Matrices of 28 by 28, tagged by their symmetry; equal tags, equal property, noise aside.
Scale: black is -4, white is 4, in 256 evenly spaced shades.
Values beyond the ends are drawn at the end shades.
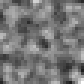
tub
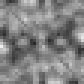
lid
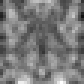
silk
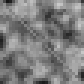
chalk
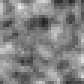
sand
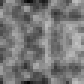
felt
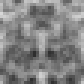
silk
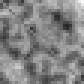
chalk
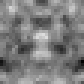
silk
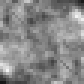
lid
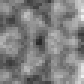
felt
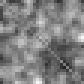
tub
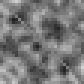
chalk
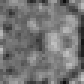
felt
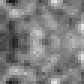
felt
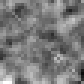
sand
